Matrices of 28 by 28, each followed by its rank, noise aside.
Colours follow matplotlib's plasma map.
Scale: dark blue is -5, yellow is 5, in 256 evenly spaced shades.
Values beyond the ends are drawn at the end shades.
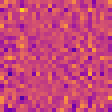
three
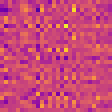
three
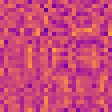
four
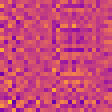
three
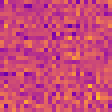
five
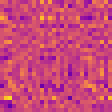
four
